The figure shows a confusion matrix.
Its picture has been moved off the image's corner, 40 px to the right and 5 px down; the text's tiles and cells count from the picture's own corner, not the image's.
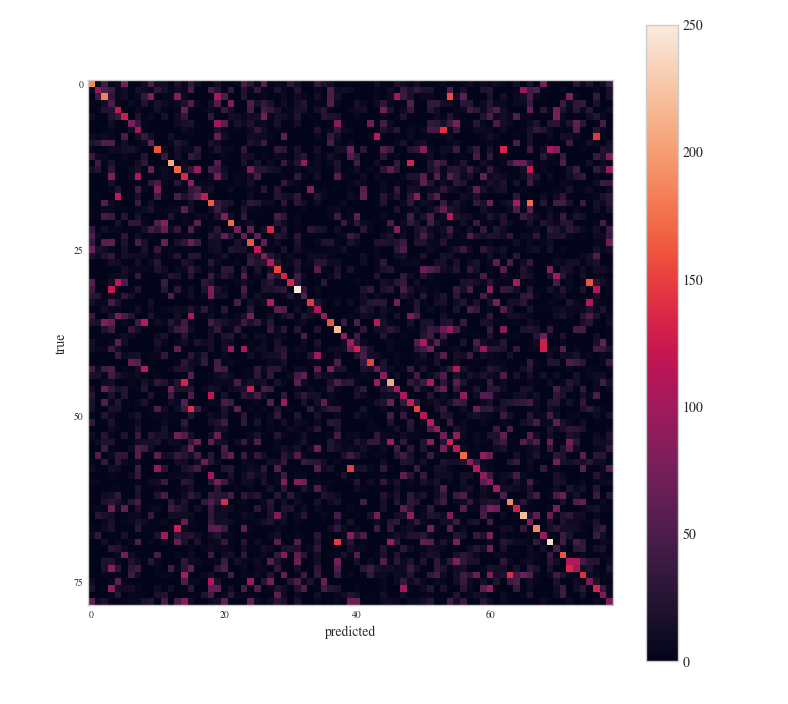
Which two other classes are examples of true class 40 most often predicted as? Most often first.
68, 23
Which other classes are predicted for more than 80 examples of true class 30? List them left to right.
4, 64, 75
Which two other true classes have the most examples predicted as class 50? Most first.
39, 10
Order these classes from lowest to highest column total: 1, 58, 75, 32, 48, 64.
1, 75, 32, 58, 64, 48
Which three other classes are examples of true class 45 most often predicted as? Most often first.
14, 51, 43
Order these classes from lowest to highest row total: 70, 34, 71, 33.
70, 34, 71, 33
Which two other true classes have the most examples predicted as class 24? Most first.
46, 75
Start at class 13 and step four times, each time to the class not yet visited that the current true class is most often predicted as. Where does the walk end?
53
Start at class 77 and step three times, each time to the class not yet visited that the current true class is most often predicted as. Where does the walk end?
37
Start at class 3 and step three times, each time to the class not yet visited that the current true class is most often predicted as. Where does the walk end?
78
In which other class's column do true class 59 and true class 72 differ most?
73
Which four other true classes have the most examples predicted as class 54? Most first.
2, 20, 37, 65
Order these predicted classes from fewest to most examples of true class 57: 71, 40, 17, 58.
40, 71, 58, 17
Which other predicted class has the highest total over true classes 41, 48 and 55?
34
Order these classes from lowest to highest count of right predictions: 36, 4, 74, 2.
4, 74, 36, 2
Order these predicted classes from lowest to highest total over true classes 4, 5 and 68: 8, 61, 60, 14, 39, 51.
8, 51, 61, 39, 14, 60
